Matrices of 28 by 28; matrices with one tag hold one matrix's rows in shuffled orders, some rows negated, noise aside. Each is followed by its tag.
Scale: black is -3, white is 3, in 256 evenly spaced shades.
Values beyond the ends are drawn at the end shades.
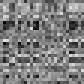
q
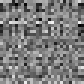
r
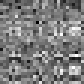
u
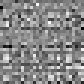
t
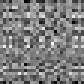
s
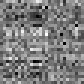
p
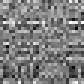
q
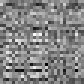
p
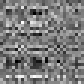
p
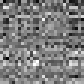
q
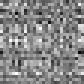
r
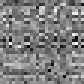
s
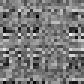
q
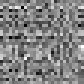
r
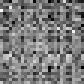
t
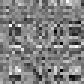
u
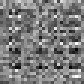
u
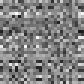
r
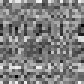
r
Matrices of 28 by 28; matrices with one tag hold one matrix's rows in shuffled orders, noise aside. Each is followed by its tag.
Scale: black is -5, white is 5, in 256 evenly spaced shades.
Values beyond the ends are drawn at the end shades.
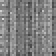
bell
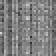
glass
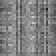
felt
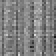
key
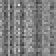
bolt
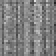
key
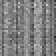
key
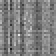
bolt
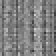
key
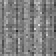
key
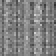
key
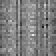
felt
